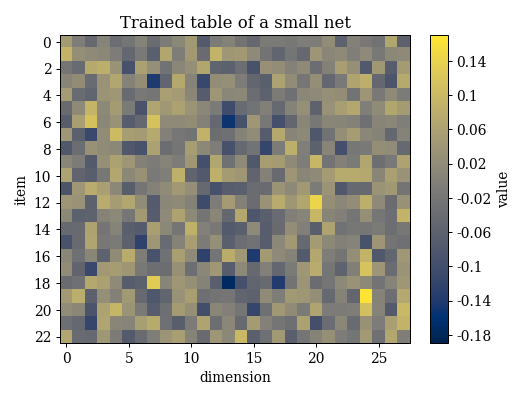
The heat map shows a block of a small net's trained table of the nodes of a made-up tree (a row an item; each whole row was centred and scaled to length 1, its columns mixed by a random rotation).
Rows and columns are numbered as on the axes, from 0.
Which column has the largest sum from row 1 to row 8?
4
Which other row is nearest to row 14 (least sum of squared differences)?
8
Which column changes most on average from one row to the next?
2
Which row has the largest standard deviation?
18
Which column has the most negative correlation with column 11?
20
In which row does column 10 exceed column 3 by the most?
14
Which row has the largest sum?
12
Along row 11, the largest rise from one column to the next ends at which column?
1
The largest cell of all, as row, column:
19, 24
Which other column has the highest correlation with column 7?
11
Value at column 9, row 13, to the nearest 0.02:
0.06
